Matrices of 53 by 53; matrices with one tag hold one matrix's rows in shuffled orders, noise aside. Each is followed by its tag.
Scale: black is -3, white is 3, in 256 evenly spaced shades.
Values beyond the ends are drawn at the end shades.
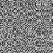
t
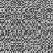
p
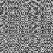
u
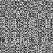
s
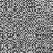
t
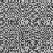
u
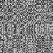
t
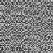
p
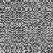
p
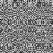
t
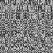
s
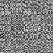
p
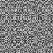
s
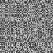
s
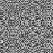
u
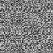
p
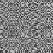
u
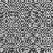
u
